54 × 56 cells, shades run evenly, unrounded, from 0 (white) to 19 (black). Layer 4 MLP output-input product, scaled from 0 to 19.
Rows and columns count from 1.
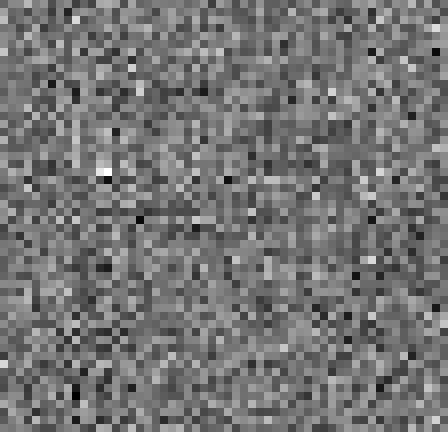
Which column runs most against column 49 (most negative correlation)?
20
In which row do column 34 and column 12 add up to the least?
23
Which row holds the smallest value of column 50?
13
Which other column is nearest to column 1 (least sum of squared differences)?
27
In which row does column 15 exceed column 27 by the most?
17
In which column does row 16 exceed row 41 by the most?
9
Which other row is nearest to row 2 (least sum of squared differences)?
26
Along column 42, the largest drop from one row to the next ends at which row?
48
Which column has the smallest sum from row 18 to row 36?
40
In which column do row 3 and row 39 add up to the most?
55
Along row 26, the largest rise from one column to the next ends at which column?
18
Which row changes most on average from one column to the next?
53
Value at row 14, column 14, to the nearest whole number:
10
